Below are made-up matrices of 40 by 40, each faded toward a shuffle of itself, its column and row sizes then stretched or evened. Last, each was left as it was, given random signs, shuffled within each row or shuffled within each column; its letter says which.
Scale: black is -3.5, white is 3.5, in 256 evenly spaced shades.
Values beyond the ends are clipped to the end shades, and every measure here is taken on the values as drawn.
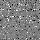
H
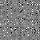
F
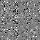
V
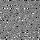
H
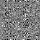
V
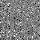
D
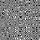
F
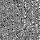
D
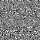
H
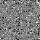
V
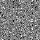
D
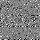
H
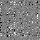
V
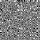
F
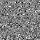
H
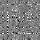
F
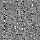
D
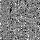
D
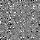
V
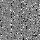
D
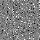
D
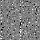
D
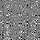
F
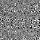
V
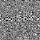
F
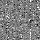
D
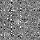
V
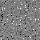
D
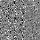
D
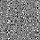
F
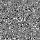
H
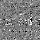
V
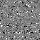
H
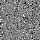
D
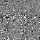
V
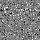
H
